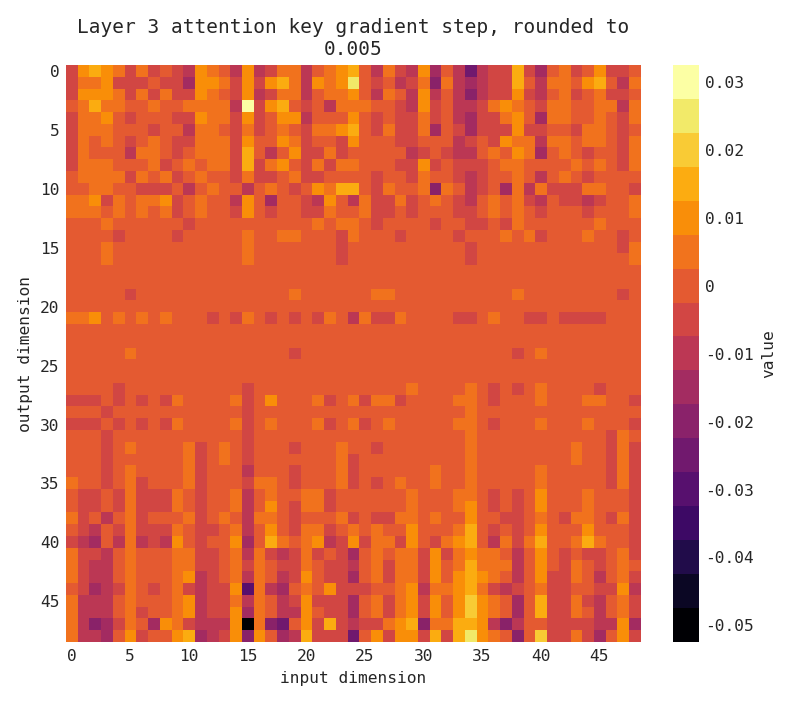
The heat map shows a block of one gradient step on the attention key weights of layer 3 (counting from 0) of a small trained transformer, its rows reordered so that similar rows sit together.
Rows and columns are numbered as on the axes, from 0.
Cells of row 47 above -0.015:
40
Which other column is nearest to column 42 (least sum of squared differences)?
41
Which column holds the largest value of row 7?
15
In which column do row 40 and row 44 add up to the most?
34
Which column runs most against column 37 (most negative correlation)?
22
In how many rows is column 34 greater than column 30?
22
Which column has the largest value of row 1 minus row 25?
24
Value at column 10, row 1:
-0.015
